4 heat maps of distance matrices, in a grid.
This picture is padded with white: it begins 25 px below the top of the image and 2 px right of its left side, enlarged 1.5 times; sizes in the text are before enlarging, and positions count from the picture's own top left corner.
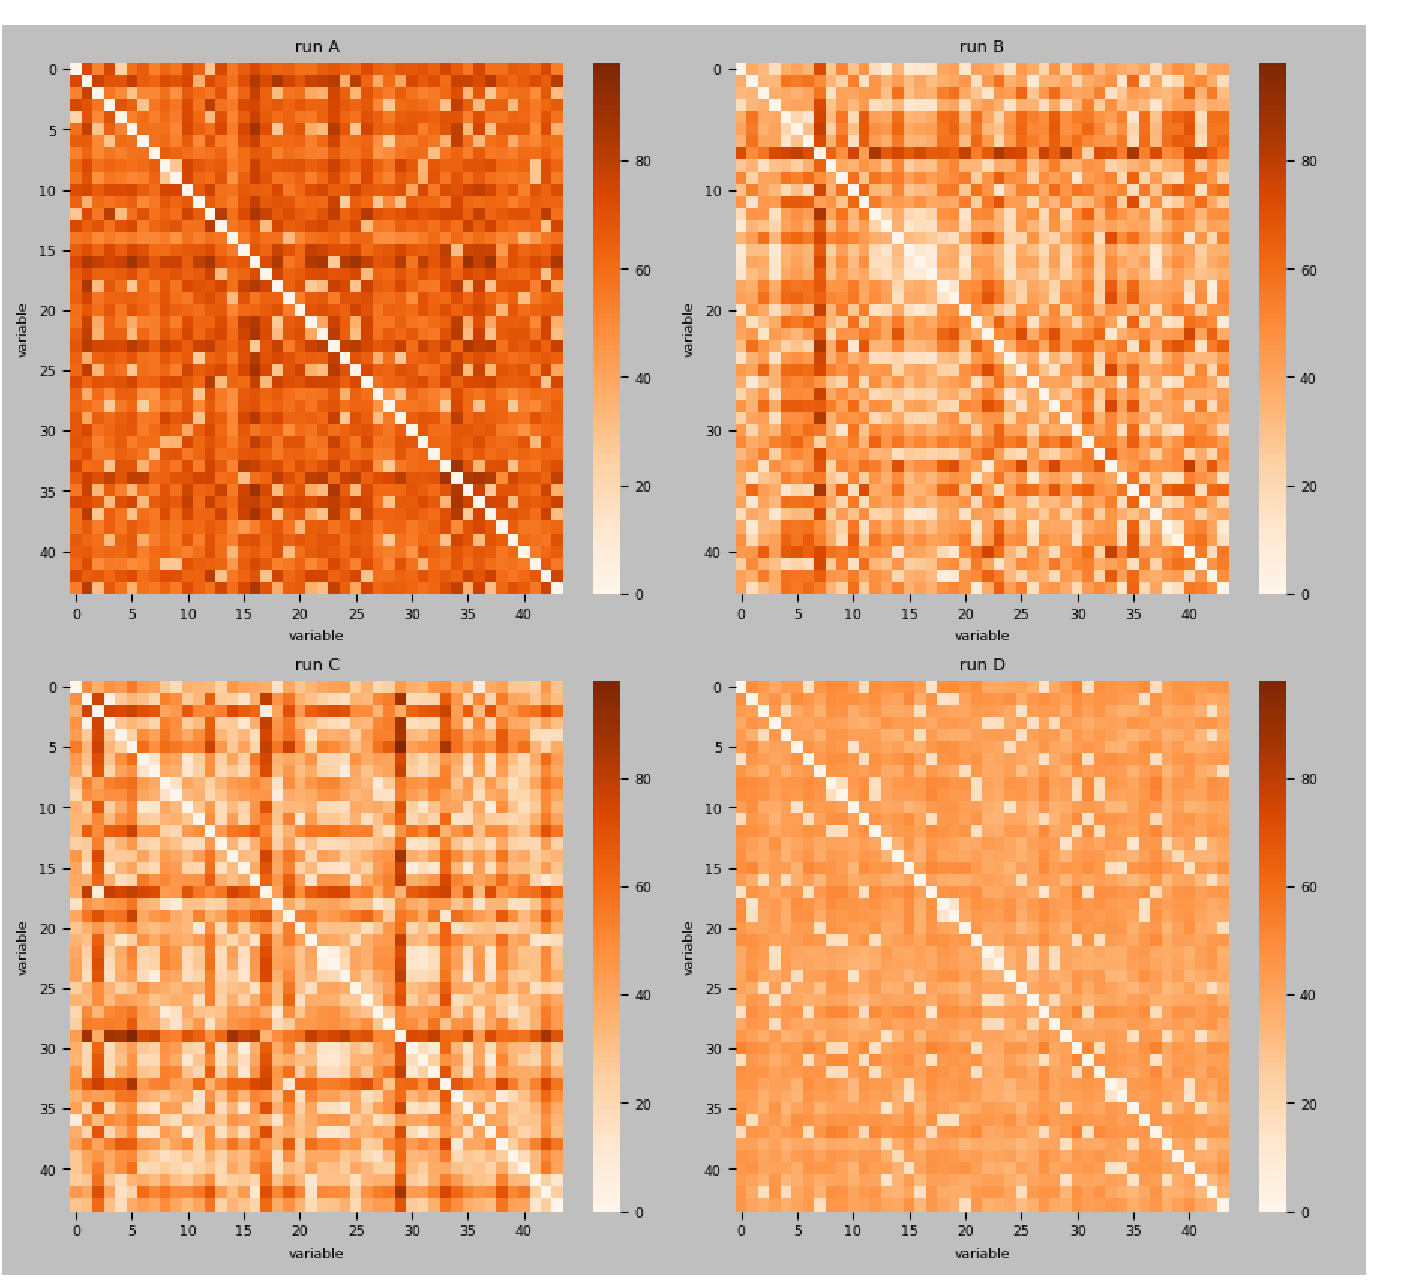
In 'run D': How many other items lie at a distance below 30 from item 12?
5
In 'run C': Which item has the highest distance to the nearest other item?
29
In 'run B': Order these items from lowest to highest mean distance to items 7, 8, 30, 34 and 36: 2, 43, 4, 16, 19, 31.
43, 2, 31, 16, 19, 4
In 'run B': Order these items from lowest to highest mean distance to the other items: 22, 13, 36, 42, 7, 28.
13, 36, 42, 28, 22, 7
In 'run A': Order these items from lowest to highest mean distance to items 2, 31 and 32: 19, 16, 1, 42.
19, 42, 1, 16
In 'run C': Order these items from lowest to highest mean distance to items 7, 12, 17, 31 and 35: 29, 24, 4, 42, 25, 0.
24, 0, 25, 4, 42, 29
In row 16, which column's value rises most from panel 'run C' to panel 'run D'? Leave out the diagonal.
21
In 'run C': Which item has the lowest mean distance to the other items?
13
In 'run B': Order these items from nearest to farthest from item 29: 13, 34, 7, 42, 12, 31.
12, 13, 34, 42, 31, 7
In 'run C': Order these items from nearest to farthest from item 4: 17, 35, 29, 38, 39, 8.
35, 39, 8, 38, 17, 29
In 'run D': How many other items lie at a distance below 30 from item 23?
4
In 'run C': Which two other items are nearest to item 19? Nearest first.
33, 28
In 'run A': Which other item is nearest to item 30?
10
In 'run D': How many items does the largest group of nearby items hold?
7
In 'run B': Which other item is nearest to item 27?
24
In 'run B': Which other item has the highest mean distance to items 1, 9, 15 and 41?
7
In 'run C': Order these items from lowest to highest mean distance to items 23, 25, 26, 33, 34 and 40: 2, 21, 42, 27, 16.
27, 21, 16, 42, 2
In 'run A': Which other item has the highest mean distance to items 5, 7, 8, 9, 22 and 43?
16
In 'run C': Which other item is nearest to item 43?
41
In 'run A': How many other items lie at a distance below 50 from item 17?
3
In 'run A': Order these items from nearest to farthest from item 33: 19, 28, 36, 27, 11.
28, 36, 27, 11, 19
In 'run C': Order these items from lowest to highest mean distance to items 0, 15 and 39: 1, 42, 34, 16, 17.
34, 1, 16, 42, 17
